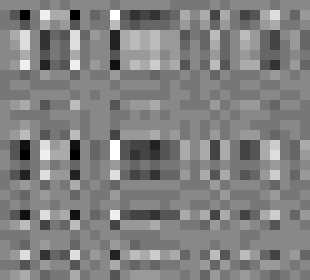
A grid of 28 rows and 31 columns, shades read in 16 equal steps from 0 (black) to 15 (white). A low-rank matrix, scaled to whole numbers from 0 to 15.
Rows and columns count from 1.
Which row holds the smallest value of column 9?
4
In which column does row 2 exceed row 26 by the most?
12
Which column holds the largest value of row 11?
8
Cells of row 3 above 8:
8
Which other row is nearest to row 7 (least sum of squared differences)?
26
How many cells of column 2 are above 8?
8
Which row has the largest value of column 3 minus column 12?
7
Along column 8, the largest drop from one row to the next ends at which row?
15
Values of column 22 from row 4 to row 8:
11 10 9 11 6
